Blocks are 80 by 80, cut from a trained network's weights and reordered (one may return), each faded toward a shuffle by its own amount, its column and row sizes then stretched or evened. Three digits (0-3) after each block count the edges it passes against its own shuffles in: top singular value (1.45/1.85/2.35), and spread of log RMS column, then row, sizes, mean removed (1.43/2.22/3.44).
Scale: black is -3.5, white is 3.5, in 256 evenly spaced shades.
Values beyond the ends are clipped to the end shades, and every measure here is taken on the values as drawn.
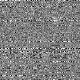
0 1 3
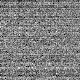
2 1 0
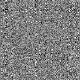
0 2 1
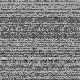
3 0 1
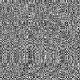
3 2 1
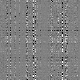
2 3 1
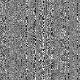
2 3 0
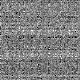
2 2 1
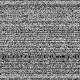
3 1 1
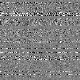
1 1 3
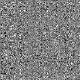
0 2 2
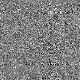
0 2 2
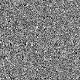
0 1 1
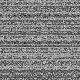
3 0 0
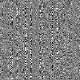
1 3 1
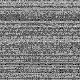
3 1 1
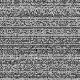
3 1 0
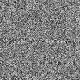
1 0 1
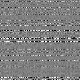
3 0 3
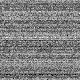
3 0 2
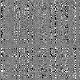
1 3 2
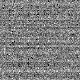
2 2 0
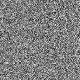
1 1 0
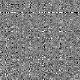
2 2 2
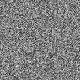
1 0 0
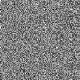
2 2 1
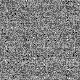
0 1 0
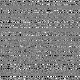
1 1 3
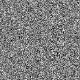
0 2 0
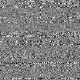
0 1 3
